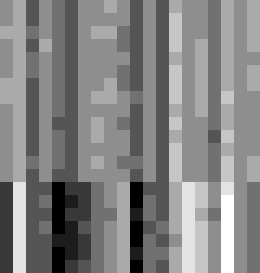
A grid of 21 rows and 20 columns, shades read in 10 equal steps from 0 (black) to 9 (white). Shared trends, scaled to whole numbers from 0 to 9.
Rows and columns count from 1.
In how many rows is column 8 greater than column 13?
19
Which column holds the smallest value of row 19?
11
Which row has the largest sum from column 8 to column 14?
8
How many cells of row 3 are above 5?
7
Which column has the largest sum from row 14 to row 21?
18
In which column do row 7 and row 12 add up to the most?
14
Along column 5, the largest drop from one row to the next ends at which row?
15
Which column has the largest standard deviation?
5
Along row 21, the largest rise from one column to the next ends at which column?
2
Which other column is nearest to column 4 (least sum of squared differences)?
12
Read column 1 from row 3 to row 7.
6 5 5 5 6
